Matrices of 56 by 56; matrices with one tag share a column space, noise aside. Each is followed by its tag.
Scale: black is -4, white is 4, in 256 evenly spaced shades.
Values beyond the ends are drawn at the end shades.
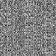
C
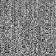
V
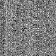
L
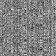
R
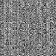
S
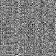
S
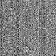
R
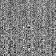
V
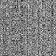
L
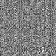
R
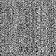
R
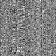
R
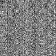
L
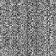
C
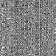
S
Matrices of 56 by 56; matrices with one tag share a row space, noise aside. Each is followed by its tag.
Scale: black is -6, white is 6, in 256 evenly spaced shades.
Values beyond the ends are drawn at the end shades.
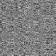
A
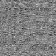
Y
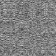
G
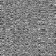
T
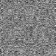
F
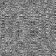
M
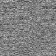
G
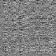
Y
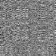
T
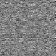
M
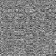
F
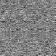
M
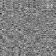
A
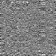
T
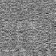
M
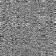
T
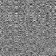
F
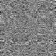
T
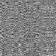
A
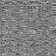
M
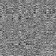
A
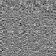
A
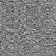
A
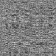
Y
